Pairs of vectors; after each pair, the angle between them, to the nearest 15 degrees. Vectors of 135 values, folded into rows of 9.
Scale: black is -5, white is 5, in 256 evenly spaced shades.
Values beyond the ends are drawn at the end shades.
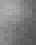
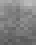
75 degrees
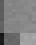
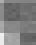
150 degrees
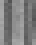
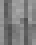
45 degrees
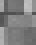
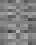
105 degrees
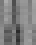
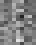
120 degrees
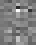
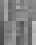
105 degrees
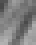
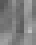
60 degrees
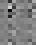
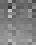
135 degrees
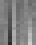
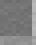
90 degrees
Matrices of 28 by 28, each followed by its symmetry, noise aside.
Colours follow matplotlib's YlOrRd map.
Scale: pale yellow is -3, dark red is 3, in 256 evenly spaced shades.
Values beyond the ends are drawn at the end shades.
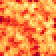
symmetric across the other diagonal.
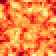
no symmetry.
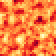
antisymmetric.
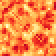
symmetric.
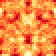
mirrored left to right.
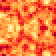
mirrored top to bottom.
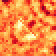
symmetric across the other diagonal.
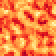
antisymmetric.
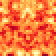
mirrored left to right.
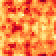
mirrored top to bottom.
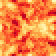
mirrored top to bottom.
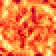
same after a half turn.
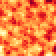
antisymmetric.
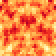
mirrored left to right.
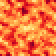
same after a half turn.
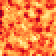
no symmetry.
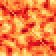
same after a half turn.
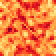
same after a half turn.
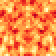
mirrored left to right.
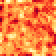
antisymmetric.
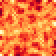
same after a half turn.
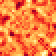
symmetric.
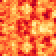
mirrored top to bottom.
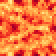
mirrored top to bottom.
